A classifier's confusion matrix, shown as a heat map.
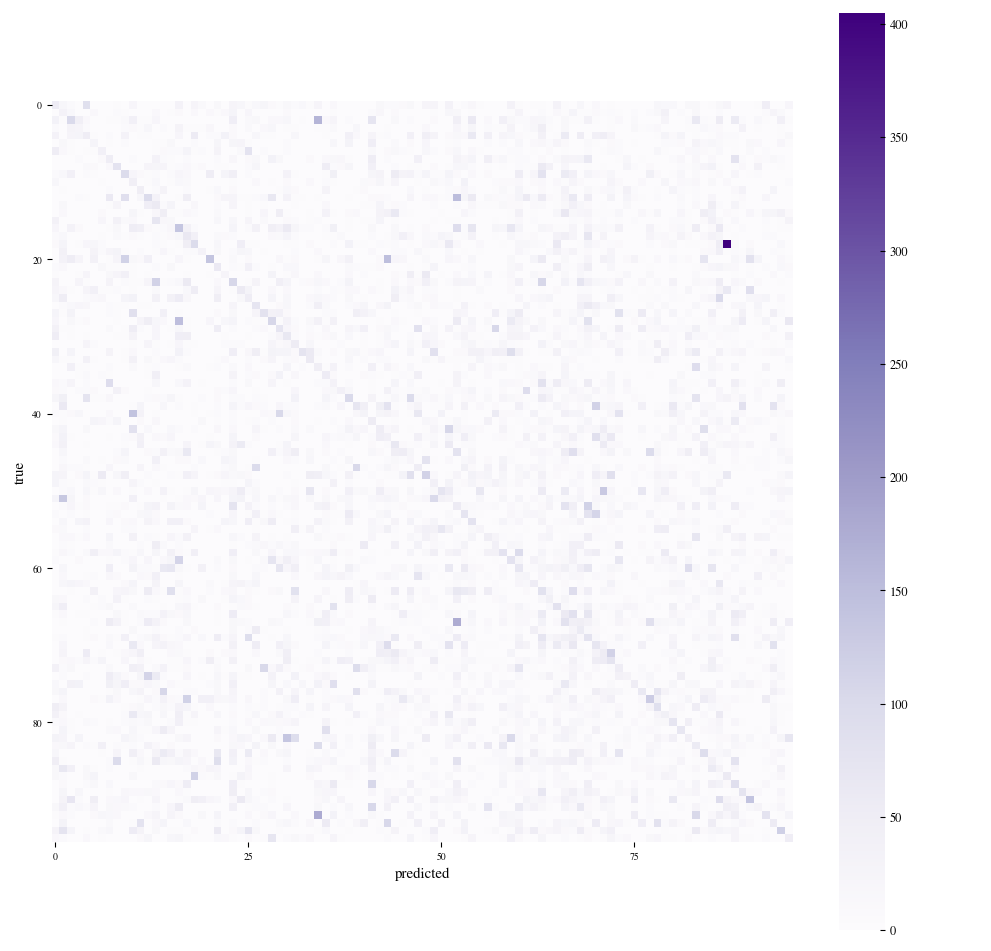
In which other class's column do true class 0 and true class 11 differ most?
4
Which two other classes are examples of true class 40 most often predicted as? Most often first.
10, 29
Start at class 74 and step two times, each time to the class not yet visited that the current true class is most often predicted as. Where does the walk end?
52
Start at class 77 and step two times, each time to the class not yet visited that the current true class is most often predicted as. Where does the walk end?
69
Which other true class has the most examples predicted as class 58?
83
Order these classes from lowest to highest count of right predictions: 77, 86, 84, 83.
86, 83, 84, 77
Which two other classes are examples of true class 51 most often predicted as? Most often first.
1, 49
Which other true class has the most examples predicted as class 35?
81
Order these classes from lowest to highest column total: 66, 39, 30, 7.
39, 7, 30, 66
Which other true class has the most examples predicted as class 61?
37
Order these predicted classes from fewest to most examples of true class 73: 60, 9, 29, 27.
9, 29, 60, 27
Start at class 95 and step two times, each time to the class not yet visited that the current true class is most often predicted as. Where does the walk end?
16
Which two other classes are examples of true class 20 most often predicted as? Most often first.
43, 9
